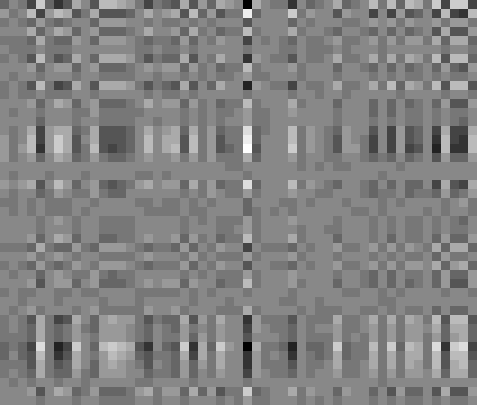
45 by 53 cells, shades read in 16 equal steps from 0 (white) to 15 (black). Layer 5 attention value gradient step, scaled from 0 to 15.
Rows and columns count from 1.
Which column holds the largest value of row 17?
49
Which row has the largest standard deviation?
39
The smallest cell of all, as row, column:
17, 28
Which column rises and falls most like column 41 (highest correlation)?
37
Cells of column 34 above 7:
18
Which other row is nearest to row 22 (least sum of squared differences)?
31
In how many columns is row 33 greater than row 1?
20
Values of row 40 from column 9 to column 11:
5 7 8
